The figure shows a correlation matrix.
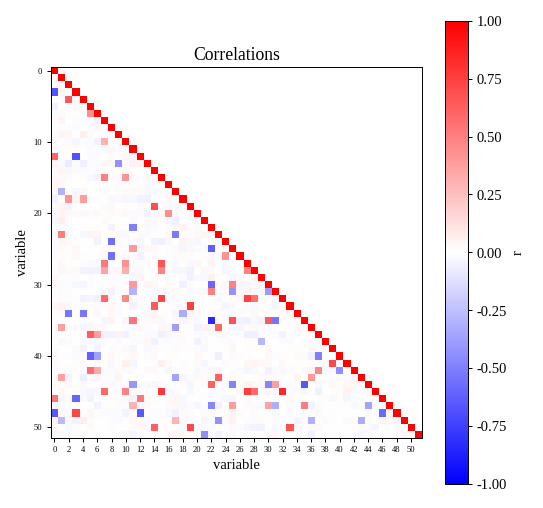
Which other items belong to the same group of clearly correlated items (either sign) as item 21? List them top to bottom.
51
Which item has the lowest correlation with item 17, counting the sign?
23
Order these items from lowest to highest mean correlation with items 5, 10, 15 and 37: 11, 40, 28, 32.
40, 11, 28, 32
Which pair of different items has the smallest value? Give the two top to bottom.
22, 35
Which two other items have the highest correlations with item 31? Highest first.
22, 44
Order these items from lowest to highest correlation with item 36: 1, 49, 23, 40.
49, 40, 1, 23
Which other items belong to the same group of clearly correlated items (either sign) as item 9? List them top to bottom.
13
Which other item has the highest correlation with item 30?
35
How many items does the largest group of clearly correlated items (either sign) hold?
8
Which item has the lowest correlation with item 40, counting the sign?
5
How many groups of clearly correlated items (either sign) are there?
13
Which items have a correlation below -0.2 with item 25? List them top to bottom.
22, 31, 44
